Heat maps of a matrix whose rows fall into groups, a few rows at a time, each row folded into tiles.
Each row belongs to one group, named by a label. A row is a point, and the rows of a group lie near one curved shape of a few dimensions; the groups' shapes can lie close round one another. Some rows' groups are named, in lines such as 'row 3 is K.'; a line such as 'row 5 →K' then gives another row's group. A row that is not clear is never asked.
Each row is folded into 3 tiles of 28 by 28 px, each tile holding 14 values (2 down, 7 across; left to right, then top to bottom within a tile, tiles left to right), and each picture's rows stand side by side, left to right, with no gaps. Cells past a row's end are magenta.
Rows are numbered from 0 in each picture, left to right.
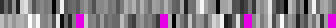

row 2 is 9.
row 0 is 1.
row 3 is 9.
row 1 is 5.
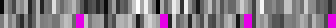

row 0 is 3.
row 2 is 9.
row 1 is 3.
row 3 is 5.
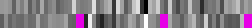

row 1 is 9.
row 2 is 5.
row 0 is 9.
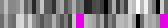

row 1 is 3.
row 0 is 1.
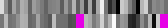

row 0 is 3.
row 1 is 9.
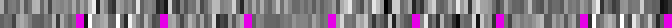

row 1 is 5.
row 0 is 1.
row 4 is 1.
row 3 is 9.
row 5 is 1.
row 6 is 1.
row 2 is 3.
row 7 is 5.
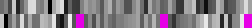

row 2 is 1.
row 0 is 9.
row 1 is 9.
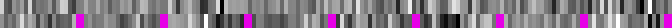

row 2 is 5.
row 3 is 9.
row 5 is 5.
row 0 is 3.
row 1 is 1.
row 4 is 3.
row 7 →1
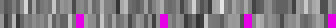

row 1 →9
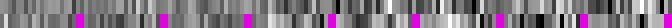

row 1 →1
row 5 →1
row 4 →3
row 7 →3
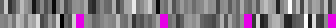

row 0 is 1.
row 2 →1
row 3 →1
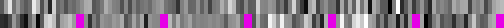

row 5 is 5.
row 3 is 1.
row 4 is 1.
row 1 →1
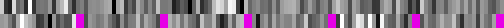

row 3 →9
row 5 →5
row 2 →3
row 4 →5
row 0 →3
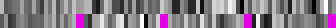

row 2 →3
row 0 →1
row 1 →1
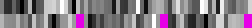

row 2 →5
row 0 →3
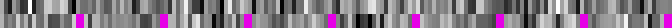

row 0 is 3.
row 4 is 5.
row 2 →9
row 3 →3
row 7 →1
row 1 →9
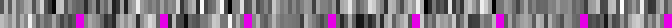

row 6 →5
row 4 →5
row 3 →3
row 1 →3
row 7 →9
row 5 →3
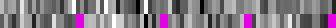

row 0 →3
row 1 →1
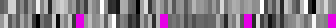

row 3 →9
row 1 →9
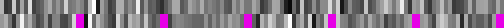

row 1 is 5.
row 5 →5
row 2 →9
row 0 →3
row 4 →3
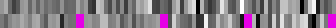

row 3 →9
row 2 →3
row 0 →1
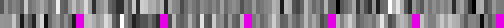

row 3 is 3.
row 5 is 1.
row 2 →5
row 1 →5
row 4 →3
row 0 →5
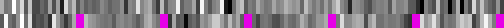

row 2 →9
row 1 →3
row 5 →3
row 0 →3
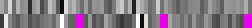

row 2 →5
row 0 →9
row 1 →1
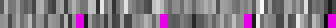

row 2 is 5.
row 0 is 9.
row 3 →5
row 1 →9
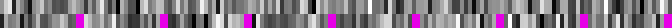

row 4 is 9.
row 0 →9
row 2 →5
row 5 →1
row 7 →9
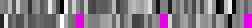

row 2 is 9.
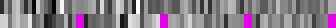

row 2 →3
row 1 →5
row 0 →9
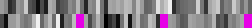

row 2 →3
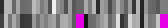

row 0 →5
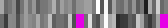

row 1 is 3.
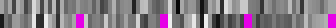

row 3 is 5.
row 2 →5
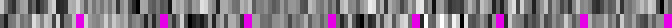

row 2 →5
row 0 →1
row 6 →9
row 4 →5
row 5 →5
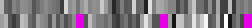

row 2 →1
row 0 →3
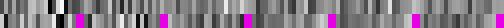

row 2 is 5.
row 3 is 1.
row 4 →1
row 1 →1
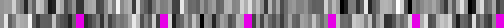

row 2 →5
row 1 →9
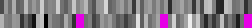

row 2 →1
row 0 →5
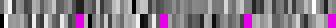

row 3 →3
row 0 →5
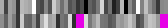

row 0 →9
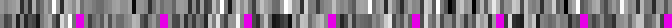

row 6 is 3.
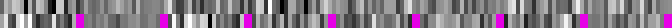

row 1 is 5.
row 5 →1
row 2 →5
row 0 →1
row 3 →9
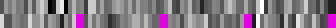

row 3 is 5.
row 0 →9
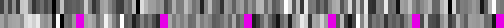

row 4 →3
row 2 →9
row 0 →1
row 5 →3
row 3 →5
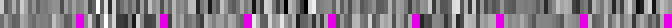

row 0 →3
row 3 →9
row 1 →3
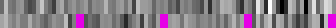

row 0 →9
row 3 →9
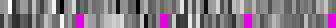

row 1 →1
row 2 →3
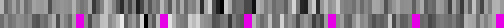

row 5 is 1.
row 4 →1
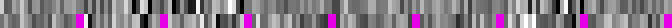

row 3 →5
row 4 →5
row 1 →9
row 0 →3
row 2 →3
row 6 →1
